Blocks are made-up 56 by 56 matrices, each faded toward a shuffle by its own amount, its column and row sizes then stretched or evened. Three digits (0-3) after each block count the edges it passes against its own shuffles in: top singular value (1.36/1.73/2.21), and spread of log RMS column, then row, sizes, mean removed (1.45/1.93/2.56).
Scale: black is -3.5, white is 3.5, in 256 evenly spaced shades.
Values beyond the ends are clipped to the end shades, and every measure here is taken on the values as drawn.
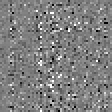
1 3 1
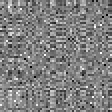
3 1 0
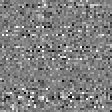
1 0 3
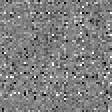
1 2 2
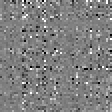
1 3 2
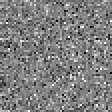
1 0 0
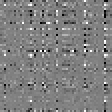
3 3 3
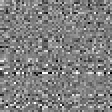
3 1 3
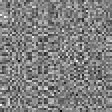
3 1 1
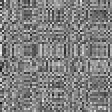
3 3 0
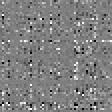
0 3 3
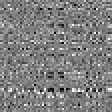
3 1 3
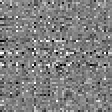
2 2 3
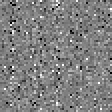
0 2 0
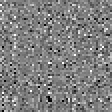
2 2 1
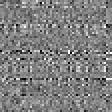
3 1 3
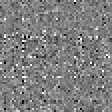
1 2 2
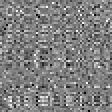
3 1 2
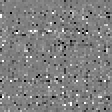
0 1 2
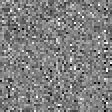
0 2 0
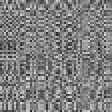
3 3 1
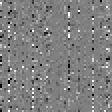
1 3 0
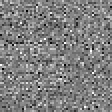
2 1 1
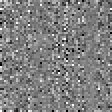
1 3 0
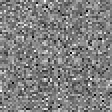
2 1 0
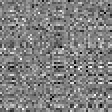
3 1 2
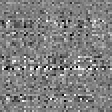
2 1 3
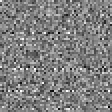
2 0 2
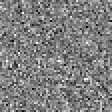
0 0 0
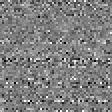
1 0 3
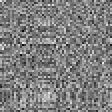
3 1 1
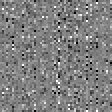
0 3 0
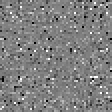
0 1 2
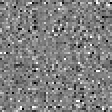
2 1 2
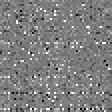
2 0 2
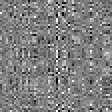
3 3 0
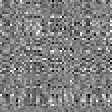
3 1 3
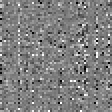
1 3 2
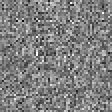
2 1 0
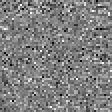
1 0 1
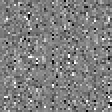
0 3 0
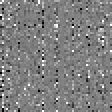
1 3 0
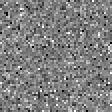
0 0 0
